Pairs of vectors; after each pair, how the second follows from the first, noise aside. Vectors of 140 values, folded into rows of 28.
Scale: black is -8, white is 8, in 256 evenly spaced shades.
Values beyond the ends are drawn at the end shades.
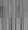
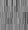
reversed.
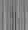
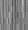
reversed.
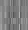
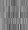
copied.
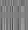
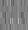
wrapped around, negated, partly zeroed.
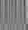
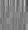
negated, partly zeroed.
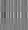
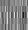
reversed, scaled up.
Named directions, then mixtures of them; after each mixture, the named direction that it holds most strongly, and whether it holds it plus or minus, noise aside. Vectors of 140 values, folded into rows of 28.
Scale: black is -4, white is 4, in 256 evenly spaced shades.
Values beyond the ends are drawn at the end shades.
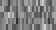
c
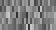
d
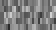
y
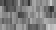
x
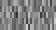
d, plus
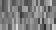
c, minus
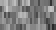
x, minus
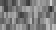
x, plus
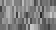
d, plus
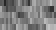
x, plus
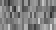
y, minus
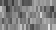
x, plus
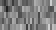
x, plus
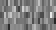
y, plus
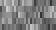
x, minus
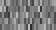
d, minus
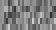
y, minus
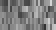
x, plus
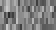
c, minus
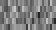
y, plus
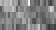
x, minus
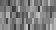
d, plus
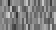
c, plus
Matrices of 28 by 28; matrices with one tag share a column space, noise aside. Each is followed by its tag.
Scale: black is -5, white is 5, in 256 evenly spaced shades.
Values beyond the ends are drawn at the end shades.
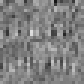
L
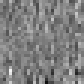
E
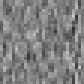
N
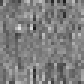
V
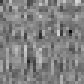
L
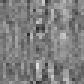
V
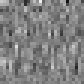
L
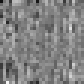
V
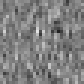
N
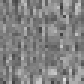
E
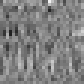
L
